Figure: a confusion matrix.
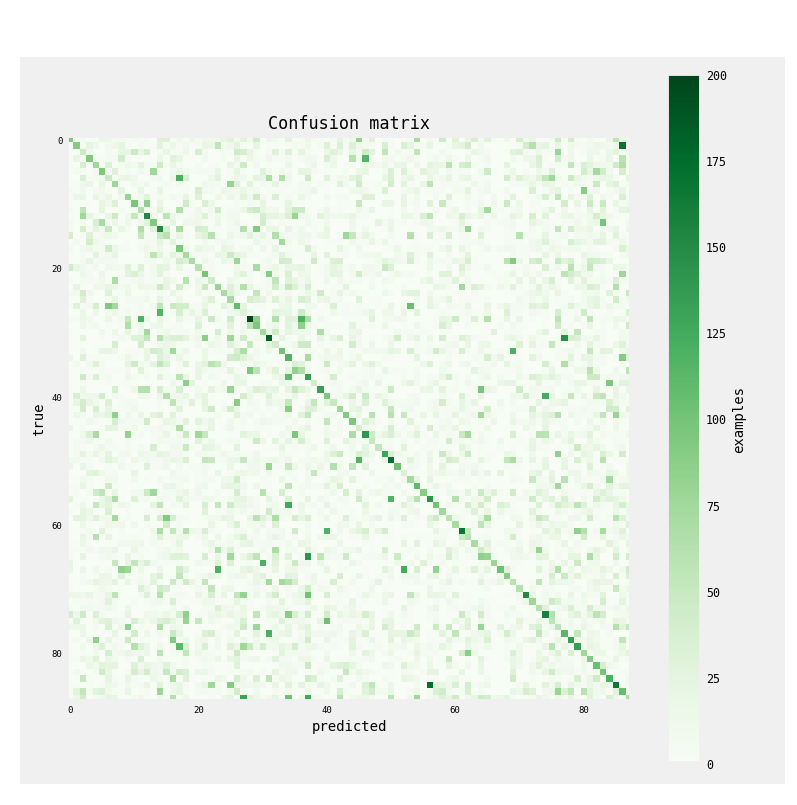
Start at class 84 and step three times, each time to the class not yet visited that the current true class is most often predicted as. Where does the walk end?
69
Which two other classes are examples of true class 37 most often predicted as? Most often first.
34, 17
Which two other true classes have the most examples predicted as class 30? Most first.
66, 55
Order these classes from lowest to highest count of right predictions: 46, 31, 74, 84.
84, 46, 74, 31
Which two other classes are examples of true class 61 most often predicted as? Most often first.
40, 79
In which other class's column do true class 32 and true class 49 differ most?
76
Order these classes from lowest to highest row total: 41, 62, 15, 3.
62, 3, 41, 15
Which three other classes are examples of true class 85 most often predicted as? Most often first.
56, 25, 22
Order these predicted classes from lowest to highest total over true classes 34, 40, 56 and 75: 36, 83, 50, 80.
36, 80, 83, 50
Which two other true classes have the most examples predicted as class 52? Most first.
67, 43
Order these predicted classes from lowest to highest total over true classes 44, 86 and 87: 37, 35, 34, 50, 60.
35, 60, 50, 34, 37
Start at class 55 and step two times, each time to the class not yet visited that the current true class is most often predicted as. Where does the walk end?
83
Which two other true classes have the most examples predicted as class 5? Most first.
13, 55
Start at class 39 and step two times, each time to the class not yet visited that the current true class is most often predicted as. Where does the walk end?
73
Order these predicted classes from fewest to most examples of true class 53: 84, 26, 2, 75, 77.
2, 75, 26, 77, 84
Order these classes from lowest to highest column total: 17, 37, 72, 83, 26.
72, 83, 26, 17, 37
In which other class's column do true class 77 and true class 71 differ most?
31
